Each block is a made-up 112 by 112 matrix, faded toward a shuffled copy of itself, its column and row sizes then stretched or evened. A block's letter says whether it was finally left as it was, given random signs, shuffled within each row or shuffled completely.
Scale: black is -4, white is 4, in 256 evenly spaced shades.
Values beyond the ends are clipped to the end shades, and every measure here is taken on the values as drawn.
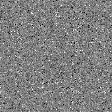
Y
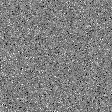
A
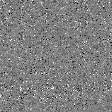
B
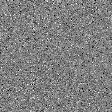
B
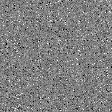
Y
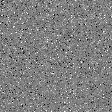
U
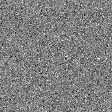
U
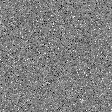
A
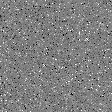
A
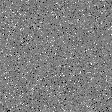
A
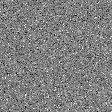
A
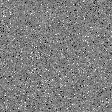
A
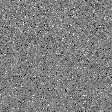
U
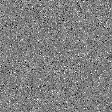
B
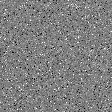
A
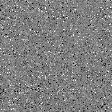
B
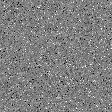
A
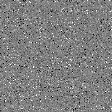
Y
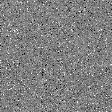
B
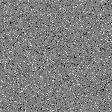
A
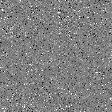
B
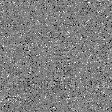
Y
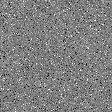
A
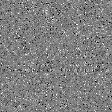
Y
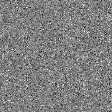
Y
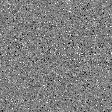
U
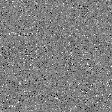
Y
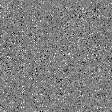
Y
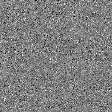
B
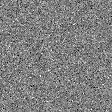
A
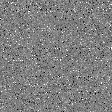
U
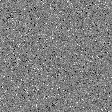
A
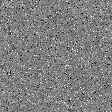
A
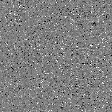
Y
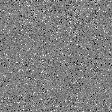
B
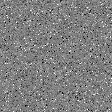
U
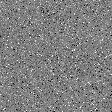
A
